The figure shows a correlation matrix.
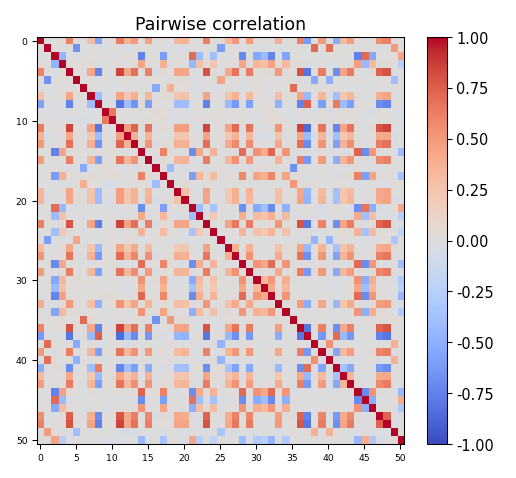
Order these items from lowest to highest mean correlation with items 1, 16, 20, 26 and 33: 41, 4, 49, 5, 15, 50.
41, 5, 50, 49, 15, 4
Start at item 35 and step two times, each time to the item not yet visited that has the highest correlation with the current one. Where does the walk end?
18
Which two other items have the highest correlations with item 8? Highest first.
37, 41
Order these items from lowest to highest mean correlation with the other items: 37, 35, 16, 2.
37, 2, 16, 35
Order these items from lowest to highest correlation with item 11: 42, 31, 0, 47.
31, 42, 0, 47
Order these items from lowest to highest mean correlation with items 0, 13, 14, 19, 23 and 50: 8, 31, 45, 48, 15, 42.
8, 45, 31, 42, 15, 48
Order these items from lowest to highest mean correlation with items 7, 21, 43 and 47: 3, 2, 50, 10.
3, 10, 50, 2
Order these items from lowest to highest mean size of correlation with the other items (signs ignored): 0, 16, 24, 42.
16, 24, 42, 0
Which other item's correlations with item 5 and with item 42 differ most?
1
